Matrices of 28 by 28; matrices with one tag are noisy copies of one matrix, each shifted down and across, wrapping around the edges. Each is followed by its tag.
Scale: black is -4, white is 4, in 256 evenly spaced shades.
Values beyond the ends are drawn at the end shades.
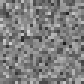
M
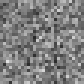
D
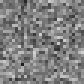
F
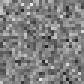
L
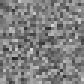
L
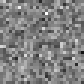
M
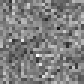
F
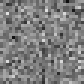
F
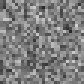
L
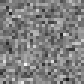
M
